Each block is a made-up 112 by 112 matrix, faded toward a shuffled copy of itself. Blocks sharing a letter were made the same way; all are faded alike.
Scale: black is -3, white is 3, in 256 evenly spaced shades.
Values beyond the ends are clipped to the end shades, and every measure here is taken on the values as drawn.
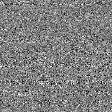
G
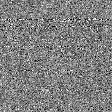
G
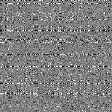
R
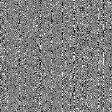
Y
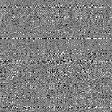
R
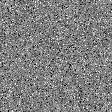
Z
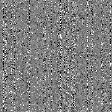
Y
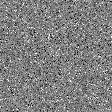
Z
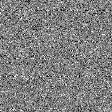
G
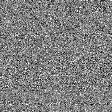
G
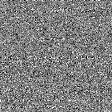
G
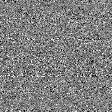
G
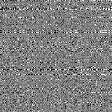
R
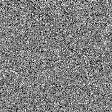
G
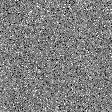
Z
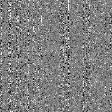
Y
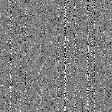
Y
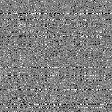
R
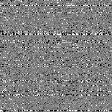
R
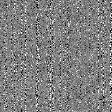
Y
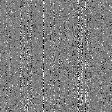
Y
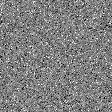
Z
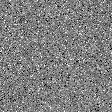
Z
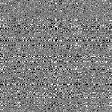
R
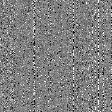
Y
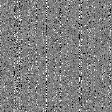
Y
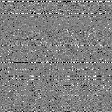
R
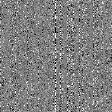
Y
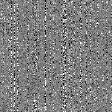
Y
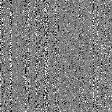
Y
